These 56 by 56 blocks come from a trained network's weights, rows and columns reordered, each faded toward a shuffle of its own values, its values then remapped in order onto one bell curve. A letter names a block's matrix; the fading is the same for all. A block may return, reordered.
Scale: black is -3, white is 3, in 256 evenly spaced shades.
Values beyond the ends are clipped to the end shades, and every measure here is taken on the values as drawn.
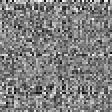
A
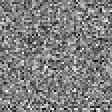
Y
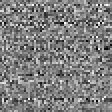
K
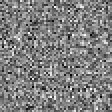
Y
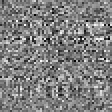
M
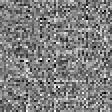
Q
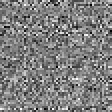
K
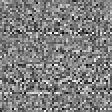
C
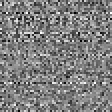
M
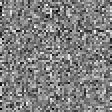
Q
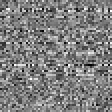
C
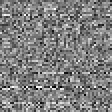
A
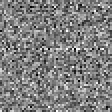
Y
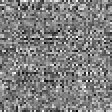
K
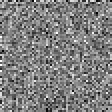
Q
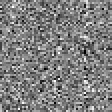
Q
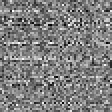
A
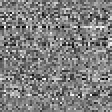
M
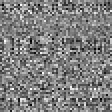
K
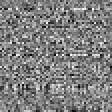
M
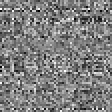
K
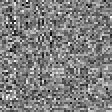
Q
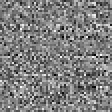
K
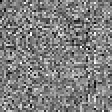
Q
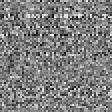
A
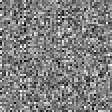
Q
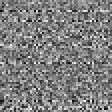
C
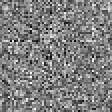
Q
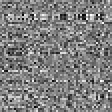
M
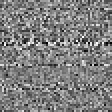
M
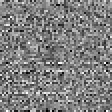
A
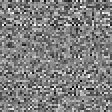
M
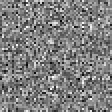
Q
